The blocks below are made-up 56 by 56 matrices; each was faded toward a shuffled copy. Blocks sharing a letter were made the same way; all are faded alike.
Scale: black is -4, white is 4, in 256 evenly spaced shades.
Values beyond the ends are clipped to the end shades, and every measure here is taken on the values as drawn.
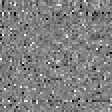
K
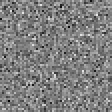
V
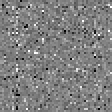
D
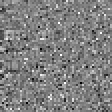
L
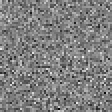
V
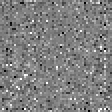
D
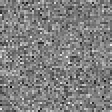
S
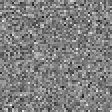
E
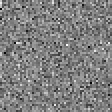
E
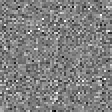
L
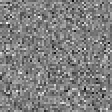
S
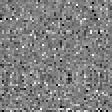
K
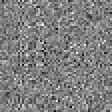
L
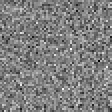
E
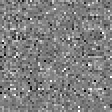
K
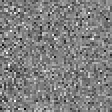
S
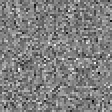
E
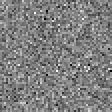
E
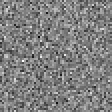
E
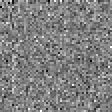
E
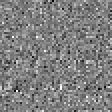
L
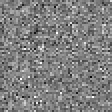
L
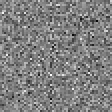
S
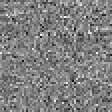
S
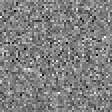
V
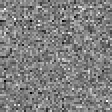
E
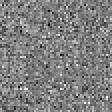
S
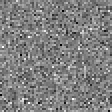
V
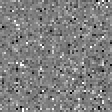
D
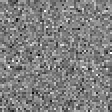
V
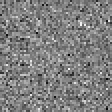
S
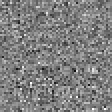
S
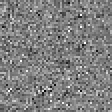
S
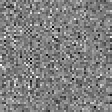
L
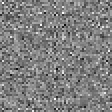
S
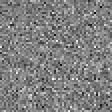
S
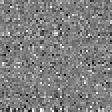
K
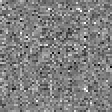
L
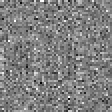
L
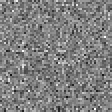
E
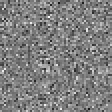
S
